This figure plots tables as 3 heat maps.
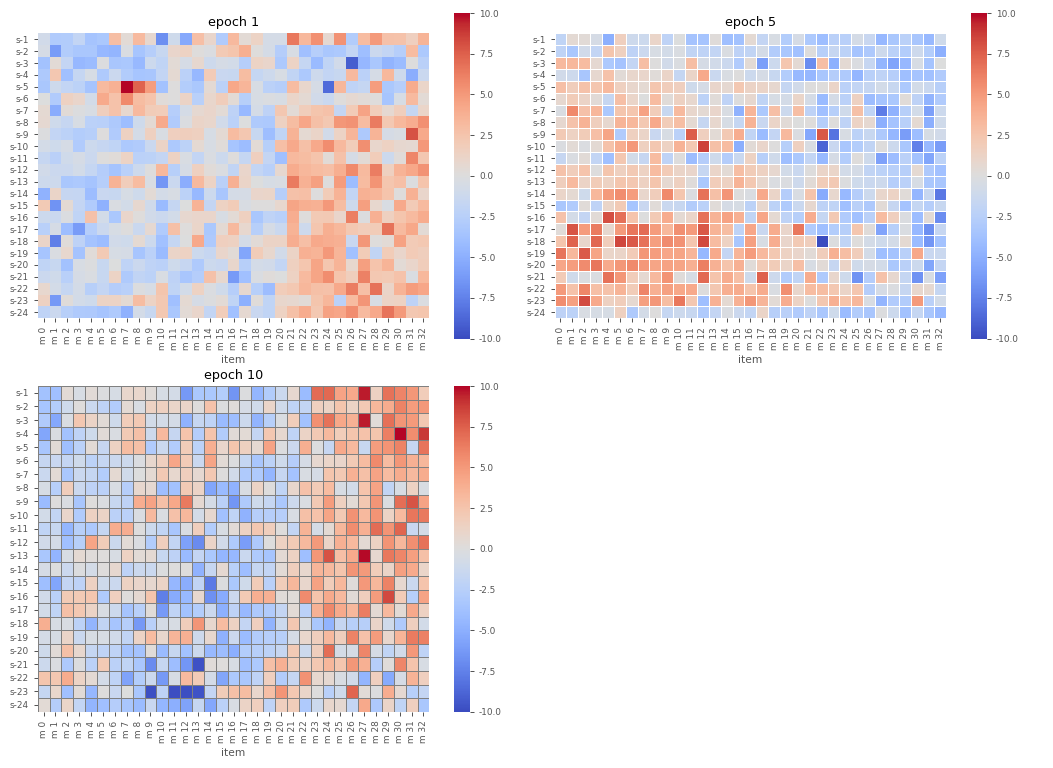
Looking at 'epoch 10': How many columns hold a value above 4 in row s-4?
4
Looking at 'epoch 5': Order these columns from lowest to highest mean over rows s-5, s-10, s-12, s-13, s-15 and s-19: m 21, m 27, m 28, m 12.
m 28, m 27, m 12, m 21
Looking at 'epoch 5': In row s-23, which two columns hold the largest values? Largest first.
m 2, m 10
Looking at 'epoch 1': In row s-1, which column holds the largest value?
m 21
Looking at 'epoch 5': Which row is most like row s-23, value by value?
s-19
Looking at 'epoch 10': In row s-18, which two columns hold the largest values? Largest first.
m 13, m 0
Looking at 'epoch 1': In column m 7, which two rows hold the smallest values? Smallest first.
s-24, s-8
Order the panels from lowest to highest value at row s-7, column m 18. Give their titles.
epoch 10, epoch 1, epoch 5
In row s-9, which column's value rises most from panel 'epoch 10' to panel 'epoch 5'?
m 22
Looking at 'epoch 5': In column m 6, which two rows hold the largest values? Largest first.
s-18, s-17
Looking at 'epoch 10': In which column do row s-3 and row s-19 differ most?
m 12
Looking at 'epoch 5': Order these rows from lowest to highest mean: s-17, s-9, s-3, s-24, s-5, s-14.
s-24, s-3, s-9, s-5, s-14, s-17
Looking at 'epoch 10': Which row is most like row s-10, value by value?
s-19
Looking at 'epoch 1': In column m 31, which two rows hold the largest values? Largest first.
s-9, s-11
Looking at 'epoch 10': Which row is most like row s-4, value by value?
s-2
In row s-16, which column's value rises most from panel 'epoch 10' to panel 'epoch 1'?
m 14
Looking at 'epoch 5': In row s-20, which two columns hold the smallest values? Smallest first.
m 31, m 28
